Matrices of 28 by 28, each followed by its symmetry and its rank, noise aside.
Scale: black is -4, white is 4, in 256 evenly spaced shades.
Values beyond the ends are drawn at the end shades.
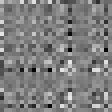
symmetric, rank two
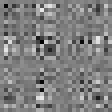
symmetric, rank two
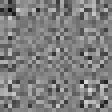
symmetric, rank three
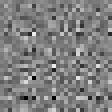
no symmetry, rank four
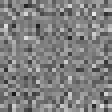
antisymmetric, rank four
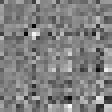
symmetric, rank three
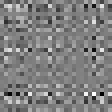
no symmetry, rank two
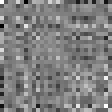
symmetric, rank two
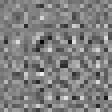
symmetric, rank three
